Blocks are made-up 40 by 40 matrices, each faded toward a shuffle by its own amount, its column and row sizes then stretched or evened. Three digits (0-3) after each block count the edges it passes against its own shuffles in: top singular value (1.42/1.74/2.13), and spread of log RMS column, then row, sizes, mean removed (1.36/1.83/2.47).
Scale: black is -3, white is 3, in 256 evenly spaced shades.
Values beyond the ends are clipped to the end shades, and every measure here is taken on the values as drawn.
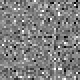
0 1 1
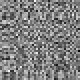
3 0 1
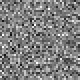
2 0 1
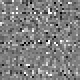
0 1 2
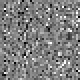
1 2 0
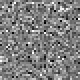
0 1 1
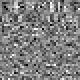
2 0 2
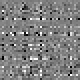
2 2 3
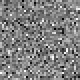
1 0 1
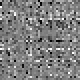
2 3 2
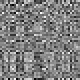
3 1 3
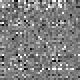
2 1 2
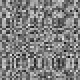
3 0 1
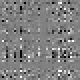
2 3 3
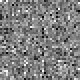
1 1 0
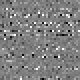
0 0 3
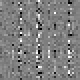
2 3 1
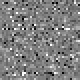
1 1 2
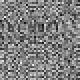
3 2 0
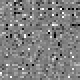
1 1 2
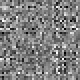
2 2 2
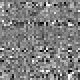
2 1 3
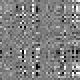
3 3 2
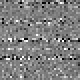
1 0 3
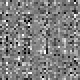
2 3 1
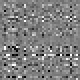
2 2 3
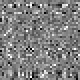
2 0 2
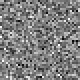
0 0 0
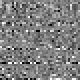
2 1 3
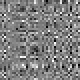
3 3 1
